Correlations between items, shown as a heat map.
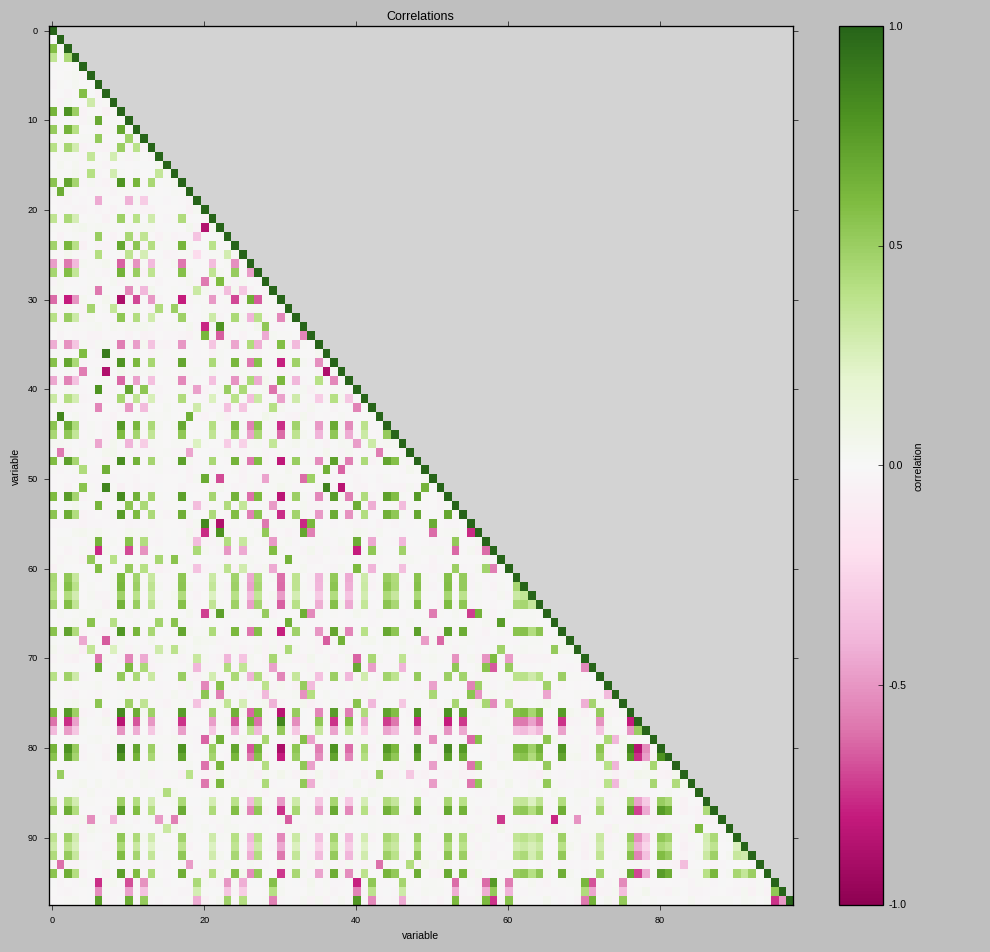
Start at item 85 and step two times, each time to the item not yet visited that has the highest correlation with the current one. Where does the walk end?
15
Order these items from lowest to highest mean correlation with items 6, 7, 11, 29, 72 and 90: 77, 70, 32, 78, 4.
77, 78, 70, 4, 32
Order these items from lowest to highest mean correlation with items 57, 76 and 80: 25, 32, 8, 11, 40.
8, 25, 40, 32, 11
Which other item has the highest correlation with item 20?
55
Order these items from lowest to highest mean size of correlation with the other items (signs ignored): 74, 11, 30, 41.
74, 41, 11, 30
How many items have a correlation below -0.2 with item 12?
8
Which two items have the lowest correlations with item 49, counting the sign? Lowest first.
38, 68
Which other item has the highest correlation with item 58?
95
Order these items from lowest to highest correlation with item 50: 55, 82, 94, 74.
82, 94, 74, 55
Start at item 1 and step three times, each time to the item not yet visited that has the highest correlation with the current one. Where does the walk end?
83
